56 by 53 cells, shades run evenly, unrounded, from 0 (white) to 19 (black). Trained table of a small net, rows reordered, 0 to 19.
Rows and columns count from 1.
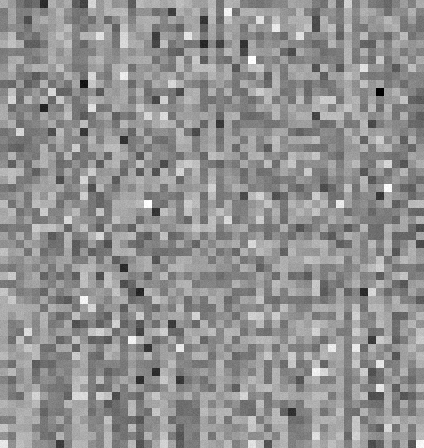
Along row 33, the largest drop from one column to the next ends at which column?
21
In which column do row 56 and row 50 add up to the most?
47
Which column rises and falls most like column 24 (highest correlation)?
38
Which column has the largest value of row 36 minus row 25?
16
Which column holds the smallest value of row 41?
15
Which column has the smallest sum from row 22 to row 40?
11
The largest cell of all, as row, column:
12, 48
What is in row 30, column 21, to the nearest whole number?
5
